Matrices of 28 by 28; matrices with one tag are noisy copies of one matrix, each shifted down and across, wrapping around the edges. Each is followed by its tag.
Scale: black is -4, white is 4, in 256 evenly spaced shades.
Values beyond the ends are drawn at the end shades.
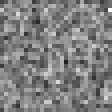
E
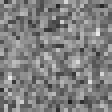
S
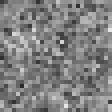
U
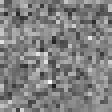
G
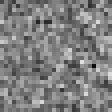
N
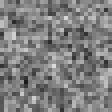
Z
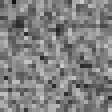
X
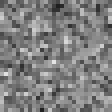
X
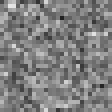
N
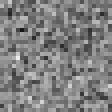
S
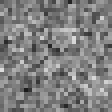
U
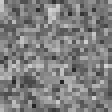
Z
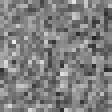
E
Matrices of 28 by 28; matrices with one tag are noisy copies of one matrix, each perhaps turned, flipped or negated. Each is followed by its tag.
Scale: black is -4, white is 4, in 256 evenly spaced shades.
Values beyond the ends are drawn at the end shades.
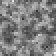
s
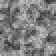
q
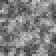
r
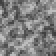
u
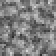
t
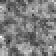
r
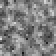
s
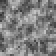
r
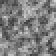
u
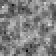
r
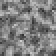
t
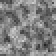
q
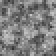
s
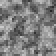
r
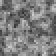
q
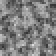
t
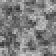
q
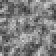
r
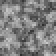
q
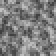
u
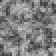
s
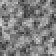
u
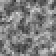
s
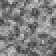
u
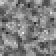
t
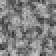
t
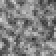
u
